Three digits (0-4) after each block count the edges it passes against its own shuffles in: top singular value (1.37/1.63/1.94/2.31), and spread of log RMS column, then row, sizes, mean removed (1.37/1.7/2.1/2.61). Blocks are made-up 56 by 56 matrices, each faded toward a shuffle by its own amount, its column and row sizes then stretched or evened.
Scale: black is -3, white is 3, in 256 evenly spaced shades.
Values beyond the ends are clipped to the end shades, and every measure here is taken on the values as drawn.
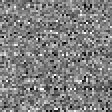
2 0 3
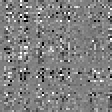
1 4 4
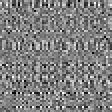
4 0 4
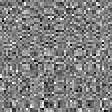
4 0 0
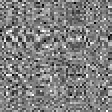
4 1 3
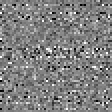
1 0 4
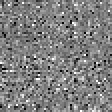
1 0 2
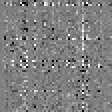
2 4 4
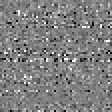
2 1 4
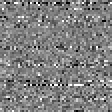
2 0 4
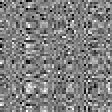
4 4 0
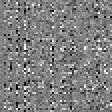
0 4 3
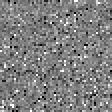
0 1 1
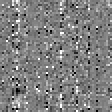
2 4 0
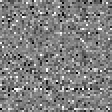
1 1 3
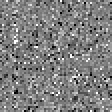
0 2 2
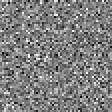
3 1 1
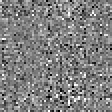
0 3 2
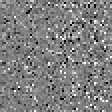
3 3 0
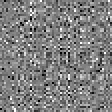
4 3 0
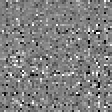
1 3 3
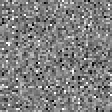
2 1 0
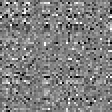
3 3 3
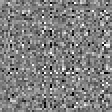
3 3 3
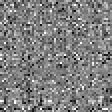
3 1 3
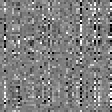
4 4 2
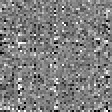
2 4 2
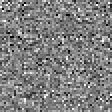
1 0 2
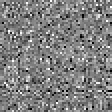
3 1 2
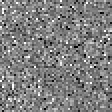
0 0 0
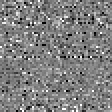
0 0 4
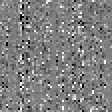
1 4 0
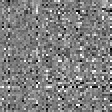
3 4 3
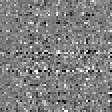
1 3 4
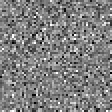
2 1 2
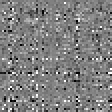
0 4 4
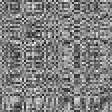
4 3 1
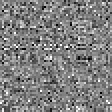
3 1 2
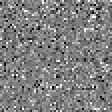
2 0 2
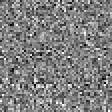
2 1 1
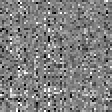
2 4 1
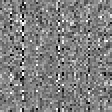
3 4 1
